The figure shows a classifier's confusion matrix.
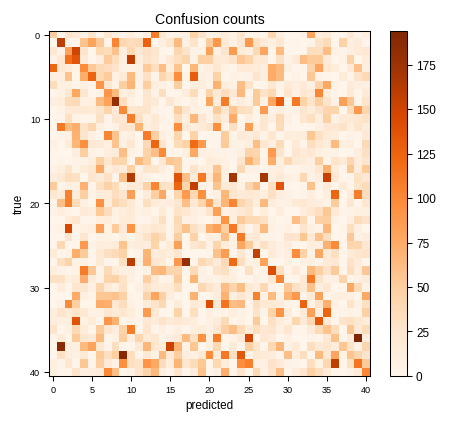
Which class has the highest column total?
16
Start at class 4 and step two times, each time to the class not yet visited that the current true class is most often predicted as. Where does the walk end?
13
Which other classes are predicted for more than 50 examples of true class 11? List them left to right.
1, 2, 3, 16, 21, 25
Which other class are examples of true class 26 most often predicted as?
31
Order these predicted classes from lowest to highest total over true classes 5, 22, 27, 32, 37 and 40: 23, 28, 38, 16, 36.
36, 38, 28, 23, 16
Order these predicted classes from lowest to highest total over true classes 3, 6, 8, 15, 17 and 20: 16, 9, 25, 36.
36, 25, 9, 16
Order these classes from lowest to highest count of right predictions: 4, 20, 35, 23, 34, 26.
35, 20, 4, 23, 34, 26
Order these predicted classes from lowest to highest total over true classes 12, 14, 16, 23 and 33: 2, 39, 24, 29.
39, 24, 29, 2
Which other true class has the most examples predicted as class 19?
17
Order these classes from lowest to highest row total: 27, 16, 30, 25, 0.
0, 16, 30, 25, 27
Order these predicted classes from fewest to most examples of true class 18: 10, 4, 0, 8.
10, 8, 0, 4
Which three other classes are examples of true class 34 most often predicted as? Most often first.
3, 7, 8
